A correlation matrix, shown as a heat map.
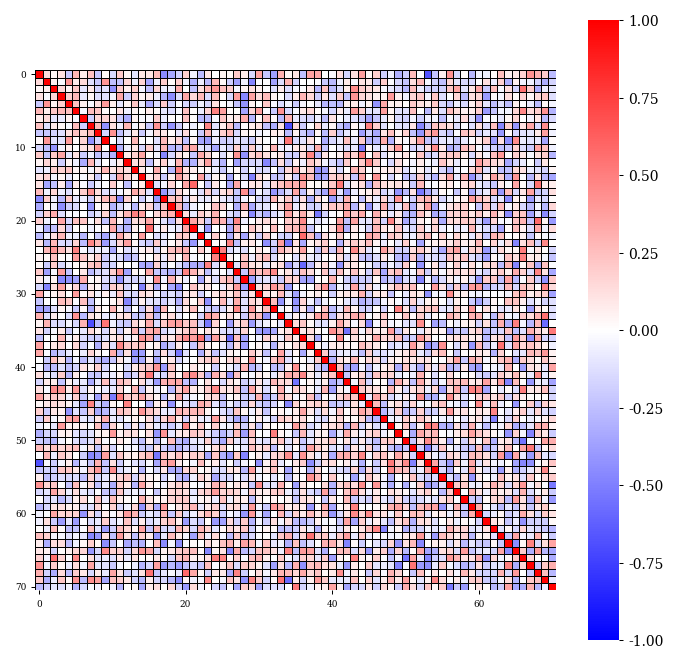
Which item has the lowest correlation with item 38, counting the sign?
19
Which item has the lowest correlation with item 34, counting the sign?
7
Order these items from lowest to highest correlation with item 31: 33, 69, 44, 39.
33, 44, 69, 39
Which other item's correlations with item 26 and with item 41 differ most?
36
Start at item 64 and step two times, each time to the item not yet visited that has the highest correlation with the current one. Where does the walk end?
51
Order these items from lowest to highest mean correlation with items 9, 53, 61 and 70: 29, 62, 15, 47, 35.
62, 29, 15, 35, 47
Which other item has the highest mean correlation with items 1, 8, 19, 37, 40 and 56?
14
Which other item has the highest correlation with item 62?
46
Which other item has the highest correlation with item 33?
69
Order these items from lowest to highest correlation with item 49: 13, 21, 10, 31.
31, 13, 21, 10
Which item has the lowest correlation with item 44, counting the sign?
10
